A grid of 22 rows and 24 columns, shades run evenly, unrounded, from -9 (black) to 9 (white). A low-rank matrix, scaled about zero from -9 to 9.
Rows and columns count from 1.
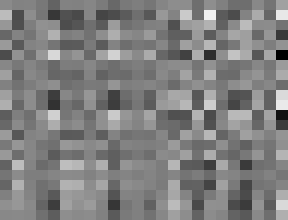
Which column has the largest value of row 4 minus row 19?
21
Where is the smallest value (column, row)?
24, 6
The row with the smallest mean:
2
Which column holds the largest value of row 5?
18
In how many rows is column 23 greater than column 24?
7
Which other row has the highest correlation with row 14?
5
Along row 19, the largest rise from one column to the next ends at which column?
19
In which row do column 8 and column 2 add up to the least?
3
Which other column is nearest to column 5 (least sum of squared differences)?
10
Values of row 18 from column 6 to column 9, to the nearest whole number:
1 1 0 1
